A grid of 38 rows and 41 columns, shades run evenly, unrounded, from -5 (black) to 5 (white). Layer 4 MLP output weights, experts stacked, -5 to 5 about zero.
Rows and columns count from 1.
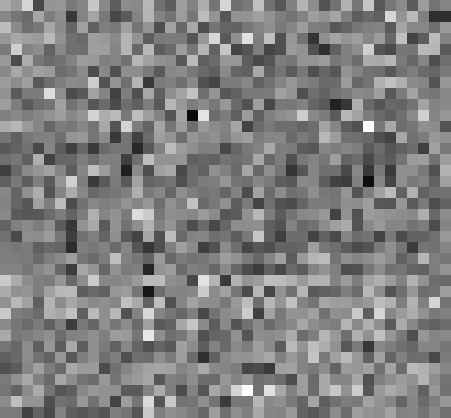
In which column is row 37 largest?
14
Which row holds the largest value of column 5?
9
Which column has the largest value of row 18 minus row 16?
36
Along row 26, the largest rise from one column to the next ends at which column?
19
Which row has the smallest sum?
23
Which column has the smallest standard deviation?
8
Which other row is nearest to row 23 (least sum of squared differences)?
25
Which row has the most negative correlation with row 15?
28
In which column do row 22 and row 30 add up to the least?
7
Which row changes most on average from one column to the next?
1
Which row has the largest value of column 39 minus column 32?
10
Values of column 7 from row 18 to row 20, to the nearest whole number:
2 -2 -1
